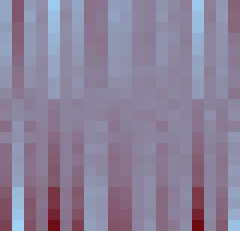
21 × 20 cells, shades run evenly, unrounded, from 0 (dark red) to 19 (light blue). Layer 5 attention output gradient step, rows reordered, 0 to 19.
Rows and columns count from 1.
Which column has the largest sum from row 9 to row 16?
2
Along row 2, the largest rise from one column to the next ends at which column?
3
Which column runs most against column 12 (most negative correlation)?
18
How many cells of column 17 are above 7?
17
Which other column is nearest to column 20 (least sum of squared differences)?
8
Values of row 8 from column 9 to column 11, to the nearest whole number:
11 12 12
